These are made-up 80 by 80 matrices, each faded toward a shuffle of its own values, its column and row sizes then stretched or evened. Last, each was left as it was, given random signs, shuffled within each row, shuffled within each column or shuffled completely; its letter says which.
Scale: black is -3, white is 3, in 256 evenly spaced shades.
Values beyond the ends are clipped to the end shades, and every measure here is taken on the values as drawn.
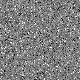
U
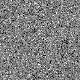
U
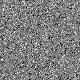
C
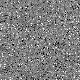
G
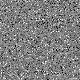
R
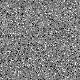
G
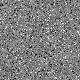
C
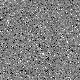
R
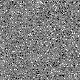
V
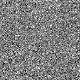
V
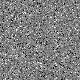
U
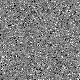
R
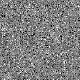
V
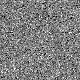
R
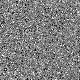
C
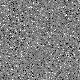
U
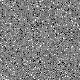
V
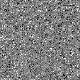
V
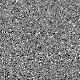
R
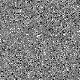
V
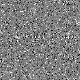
V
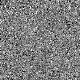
G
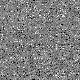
V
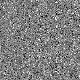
U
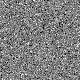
C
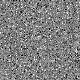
G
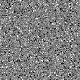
V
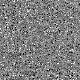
G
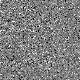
G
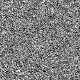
G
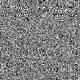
V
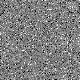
V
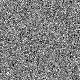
C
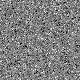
C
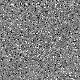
G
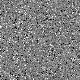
U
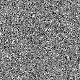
G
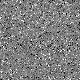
R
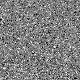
R
